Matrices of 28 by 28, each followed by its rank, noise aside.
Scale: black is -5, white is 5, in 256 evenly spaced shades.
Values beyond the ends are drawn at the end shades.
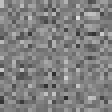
four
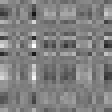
one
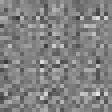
four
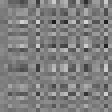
one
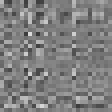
three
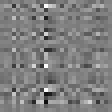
two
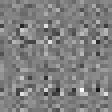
three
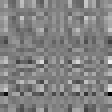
two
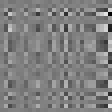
one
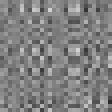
two
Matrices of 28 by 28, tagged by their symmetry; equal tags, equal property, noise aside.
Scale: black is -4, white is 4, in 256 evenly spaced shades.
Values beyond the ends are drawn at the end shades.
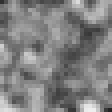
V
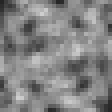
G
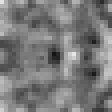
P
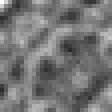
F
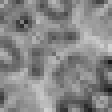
F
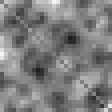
F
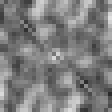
G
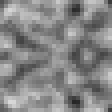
P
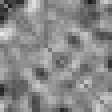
F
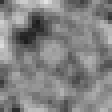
F
